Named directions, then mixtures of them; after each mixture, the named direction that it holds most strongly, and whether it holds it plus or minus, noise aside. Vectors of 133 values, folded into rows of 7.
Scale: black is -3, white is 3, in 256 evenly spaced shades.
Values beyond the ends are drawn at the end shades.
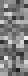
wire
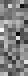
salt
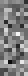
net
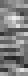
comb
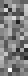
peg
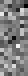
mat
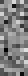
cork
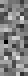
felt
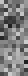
salt, minus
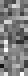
cork, minus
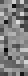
cork, plus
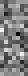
net, minus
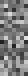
wire, plus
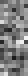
wire, plus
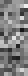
mat, minus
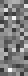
peg, plus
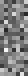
cork, minus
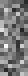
net, plus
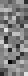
net, plus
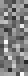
cork, minus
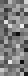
net, minus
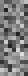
peg, minus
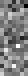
mat, plus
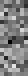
mat, plus
